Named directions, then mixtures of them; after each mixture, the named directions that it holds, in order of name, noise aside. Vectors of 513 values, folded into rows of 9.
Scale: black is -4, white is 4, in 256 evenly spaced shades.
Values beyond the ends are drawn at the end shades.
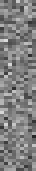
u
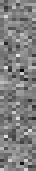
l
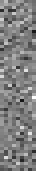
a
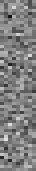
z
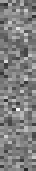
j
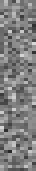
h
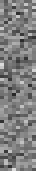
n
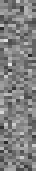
u.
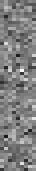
l.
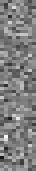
j, l, z.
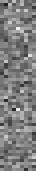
j.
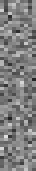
l, n, z.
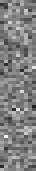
j, l.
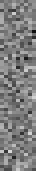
a, n, u.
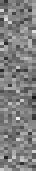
a, l.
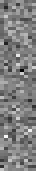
j, l.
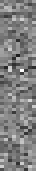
a, l, z.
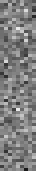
j.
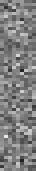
a, j, l.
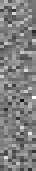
a.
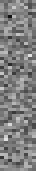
z.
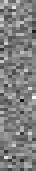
a, h, z.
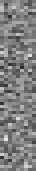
z.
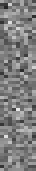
j, l.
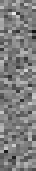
a, h, n.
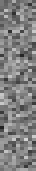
h, n.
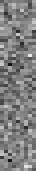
n, u, z.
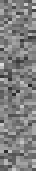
n.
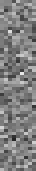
h, l, n.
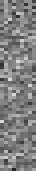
n.
